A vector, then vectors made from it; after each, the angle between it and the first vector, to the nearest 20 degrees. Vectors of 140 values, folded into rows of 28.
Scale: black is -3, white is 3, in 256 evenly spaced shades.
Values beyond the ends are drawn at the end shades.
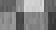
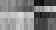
100 degrees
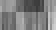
160 degrees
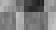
160 degrees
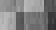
40 degrees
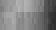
60 degrees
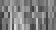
100 degrees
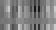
120 degrees
